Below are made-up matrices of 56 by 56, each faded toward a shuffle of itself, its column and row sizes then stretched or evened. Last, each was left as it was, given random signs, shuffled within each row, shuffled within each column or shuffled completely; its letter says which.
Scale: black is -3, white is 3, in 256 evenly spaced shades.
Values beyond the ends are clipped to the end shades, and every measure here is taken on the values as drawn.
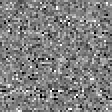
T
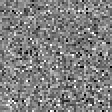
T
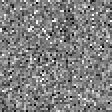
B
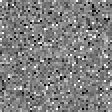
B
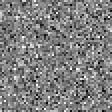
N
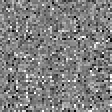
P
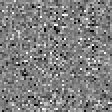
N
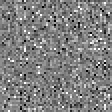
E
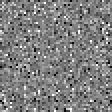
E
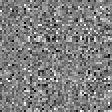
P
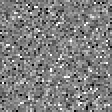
B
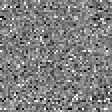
T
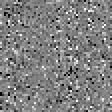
E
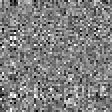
P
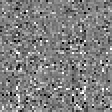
N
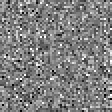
E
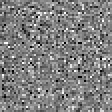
P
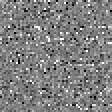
T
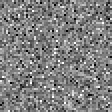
B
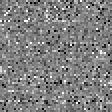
T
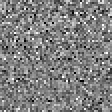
T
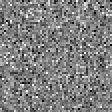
B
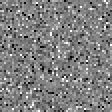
B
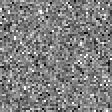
B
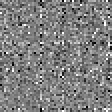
N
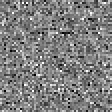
T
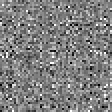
P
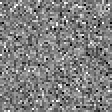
B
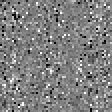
E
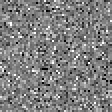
B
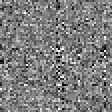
N
